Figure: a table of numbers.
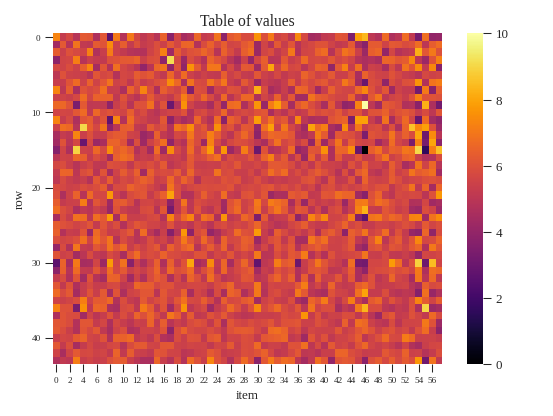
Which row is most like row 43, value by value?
13
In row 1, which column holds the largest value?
8
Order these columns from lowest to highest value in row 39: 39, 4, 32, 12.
12, 39, 4, 32
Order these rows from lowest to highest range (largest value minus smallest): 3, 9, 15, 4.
4, 3, 9, 15
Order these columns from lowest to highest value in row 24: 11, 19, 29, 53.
11, 29, 19, 53
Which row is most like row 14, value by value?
32
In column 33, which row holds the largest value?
9
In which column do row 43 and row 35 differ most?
55
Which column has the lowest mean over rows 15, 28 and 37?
46
